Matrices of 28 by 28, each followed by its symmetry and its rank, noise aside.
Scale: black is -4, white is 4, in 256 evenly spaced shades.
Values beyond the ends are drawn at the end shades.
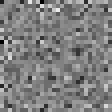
symmetric, rank six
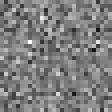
no symmetry, rank eight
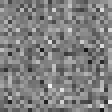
antisymmetric, rank eight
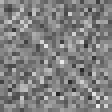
symmetric, rank eight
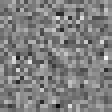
antisymmetric, rank eight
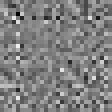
antisymmetric, rank six
